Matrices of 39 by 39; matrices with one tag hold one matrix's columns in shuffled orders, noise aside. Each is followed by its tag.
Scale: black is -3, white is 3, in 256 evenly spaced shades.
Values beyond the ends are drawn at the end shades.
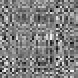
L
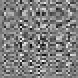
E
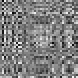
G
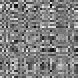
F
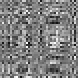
G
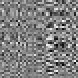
E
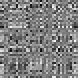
F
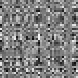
L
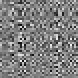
E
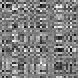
F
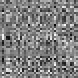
L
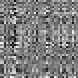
G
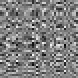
E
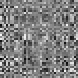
L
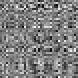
F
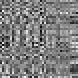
G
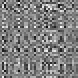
F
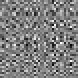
E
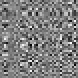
E
